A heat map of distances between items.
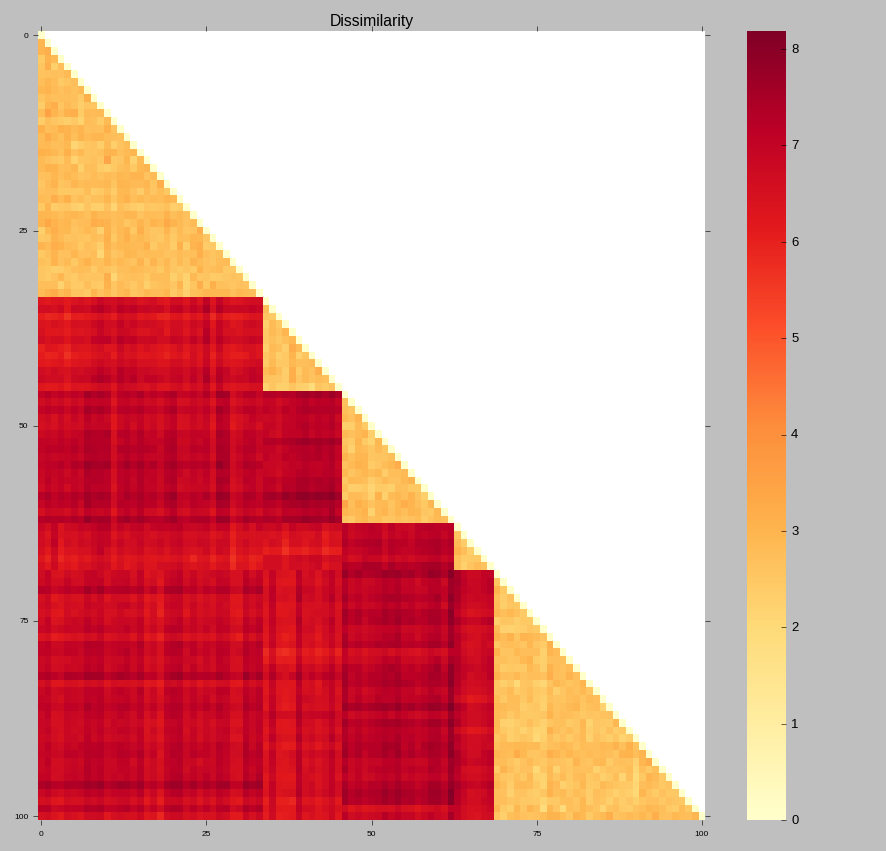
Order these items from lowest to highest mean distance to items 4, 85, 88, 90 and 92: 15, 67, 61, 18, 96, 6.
96, 18, 6, 15, 67, 61
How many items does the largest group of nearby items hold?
34
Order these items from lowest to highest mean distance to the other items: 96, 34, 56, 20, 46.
20, 96, 34, 56, 46
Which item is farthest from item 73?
62
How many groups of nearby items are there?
5
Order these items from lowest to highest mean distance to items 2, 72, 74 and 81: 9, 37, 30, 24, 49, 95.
95, 30, 24, 9, 37, 49
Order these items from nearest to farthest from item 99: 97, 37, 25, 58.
97, 37, 58, 25
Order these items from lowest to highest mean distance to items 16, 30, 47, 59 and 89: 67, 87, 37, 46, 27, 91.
46, 27, 87, 91, 67, 37
